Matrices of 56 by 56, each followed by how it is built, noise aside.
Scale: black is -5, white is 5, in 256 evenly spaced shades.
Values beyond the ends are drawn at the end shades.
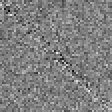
banded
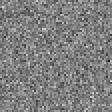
noise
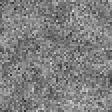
smooth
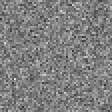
noise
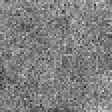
smooth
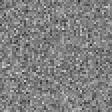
noise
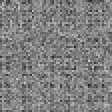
blocks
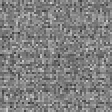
blocks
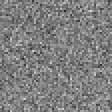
noise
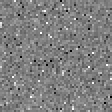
sparse
